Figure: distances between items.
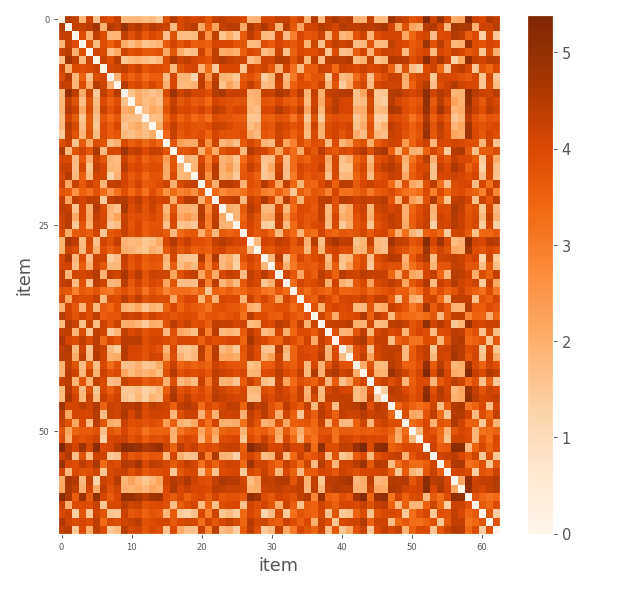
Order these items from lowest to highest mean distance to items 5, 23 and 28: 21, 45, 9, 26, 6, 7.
45, 9, 7, 21, 26, 6
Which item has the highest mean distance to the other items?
52
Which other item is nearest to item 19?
7
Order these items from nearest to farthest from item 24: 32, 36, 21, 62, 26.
62, 32, 21, 26, 36
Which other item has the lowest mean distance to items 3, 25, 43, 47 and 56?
12
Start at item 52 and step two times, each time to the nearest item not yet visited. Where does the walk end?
36
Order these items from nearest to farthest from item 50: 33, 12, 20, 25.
20, 33, 12, 25
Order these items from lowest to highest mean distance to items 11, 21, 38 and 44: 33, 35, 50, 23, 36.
23, 33, 35, 50, 36
